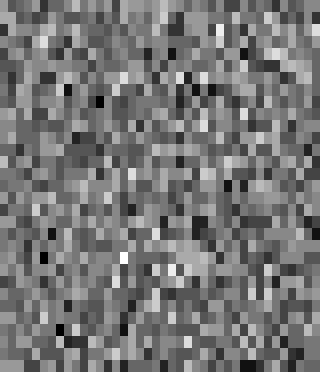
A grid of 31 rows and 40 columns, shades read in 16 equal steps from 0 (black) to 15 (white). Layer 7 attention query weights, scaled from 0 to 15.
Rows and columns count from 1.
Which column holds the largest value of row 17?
14
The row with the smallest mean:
31
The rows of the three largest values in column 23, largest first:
7, 24, 11
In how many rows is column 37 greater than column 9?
15
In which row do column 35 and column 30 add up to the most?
5
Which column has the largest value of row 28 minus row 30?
28
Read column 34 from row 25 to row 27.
12 10 5
